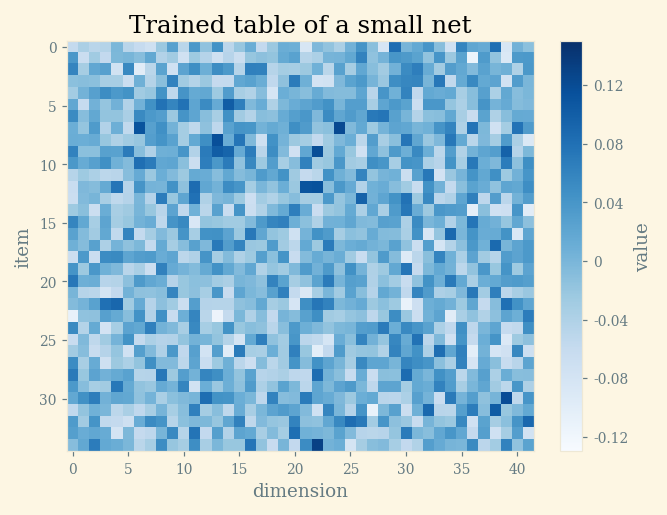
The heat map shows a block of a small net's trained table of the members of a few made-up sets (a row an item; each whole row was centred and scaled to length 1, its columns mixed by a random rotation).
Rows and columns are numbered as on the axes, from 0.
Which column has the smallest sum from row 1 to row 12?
1
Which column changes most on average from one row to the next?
22
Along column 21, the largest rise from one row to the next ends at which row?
12
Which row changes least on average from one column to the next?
20
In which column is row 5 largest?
14
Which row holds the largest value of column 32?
31
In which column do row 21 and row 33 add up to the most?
9
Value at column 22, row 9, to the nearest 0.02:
0.12
